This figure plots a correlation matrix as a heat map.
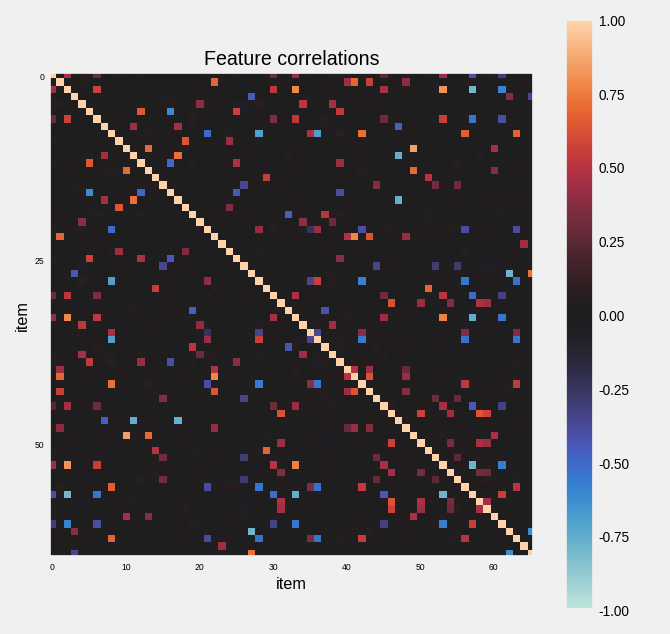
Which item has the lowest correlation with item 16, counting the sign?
5
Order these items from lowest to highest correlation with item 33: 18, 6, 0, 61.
61, 18, 0, 6
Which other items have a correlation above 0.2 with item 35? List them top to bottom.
8, 42, 56, 63
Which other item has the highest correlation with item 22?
41
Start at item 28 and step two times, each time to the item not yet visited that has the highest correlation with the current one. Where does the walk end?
21
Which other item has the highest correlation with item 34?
4
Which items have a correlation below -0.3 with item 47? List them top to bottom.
7, 11, 17
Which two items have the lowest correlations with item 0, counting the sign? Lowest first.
57, 61
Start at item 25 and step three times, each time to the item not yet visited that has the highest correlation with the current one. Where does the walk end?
39
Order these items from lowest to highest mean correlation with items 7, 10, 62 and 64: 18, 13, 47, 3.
47, 18, 3, 13
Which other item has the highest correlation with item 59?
46
